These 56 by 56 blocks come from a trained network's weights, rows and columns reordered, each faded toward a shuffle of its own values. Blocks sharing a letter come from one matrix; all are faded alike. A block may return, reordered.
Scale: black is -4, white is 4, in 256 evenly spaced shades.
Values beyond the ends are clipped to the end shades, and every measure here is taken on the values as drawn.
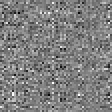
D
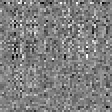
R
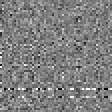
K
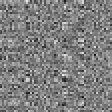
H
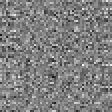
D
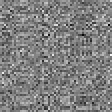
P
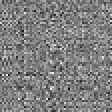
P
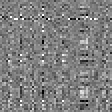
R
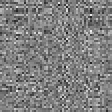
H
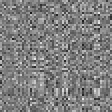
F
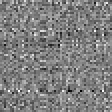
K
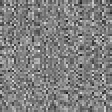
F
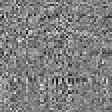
D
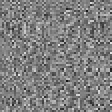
H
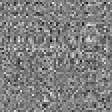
D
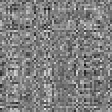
F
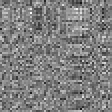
H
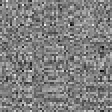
P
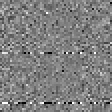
R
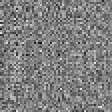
P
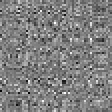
D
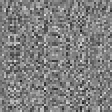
H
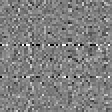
R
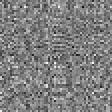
P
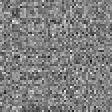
P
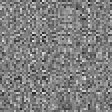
H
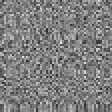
F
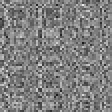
F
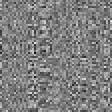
F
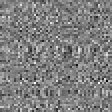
D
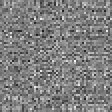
P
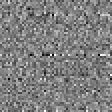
P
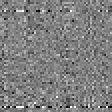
R
